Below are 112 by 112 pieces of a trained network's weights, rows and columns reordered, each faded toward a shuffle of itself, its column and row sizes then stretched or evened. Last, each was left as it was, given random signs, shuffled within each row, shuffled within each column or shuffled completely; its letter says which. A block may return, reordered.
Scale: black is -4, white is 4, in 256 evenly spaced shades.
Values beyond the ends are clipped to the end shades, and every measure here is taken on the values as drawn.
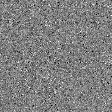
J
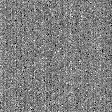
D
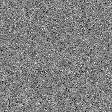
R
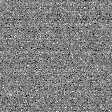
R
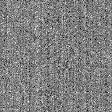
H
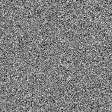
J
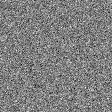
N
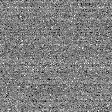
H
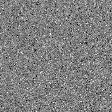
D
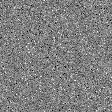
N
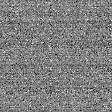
H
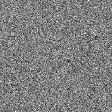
H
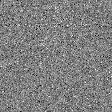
R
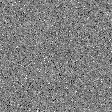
N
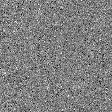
D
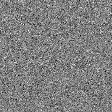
R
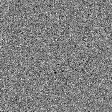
R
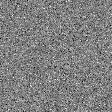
R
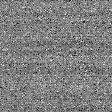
H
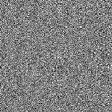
H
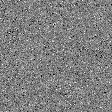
N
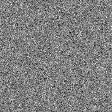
D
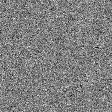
R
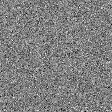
R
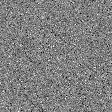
N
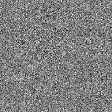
H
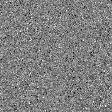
D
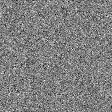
R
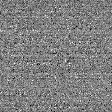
H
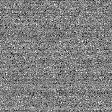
H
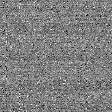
H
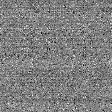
H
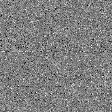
J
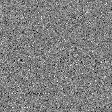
R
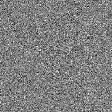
H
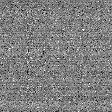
H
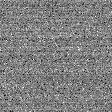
R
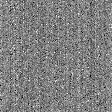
D
